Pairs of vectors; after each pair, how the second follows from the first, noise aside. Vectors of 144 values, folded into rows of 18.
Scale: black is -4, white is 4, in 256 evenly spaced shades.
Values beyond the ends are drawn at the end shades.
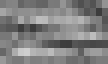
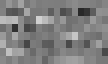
reversed, negated, partly zeroed.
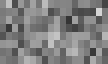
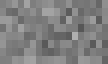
wrapped around, shrunk.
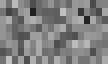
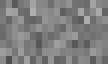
negated, shrunk.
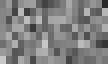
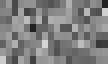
copied.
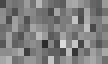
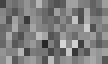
copied.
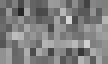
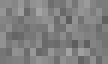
negated, shrunk.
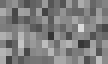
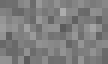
wrapped around, shrunk.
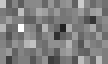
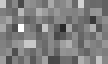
copied.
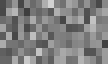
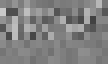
negated, partly zeroed.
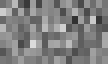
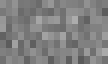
reversed, shrunk.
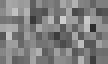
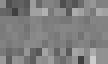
negated, partly zeroed.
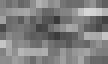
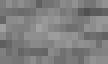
negated, shrunk.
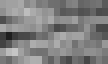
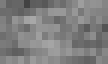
wrapped around, shrunk.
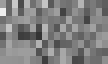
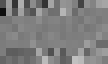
negated, partly zeroed.
